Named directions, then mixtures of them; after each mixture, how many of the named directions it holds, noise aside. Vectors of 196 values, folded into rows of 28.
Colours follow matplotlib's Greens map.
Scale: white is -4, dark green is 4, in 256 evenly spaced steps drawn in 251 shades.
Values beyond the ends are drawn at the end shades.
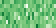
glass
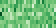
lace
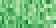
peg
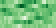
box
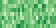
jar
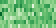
two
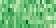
two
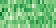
two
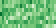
four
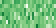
one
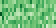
four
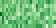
three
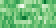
two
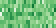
one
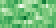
one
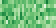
three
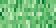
one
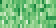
two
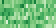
three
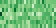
one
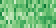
four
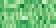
three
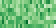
one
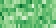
four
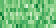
four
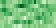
one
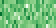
two
